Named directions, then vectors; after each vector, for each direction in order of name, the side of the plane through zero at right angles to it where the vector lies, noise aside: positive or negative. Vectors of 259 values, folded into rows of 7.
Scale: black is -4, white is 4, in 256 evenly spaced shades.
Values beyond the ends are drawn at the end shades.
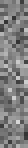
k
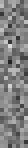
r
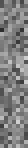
positive, negative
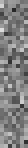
negative, positive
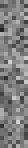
positive, negative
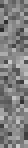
positive, negative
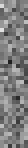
negative, positive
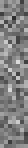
positive, positive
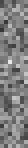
positive, negative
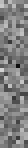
negative, positive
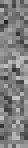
positive, negative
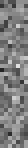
positive, negative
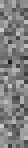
negative, positive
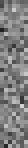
positive, negative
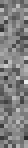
positive, negative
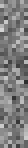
negative, positive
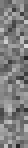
negative, positive
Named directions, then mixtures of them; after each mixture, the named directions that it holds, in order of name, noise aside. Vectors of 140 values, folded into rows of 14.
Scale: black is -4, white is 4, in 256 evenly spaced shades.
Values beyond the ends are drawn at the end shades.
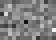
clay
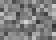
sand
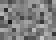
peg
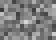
sand.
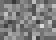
clay, peg, sand.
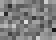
clay.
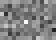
clay.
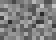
clay, peg, sand.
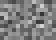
clay, peg, sand.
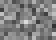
sand.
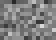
clay, peg, sand.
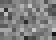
clay, peg, sand.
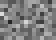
peg, sand.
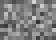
clay, peg, sand.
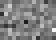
clay.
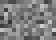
clay, peg.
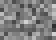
sand.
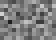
peg, sand.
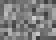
clay, sand.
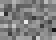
clay.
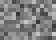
sand.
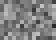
clay, sand.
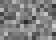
sand.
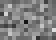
clay.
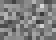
clay, peg, sand.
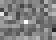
clay, sand.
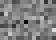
clay.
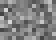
peg.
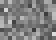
peg, sand.
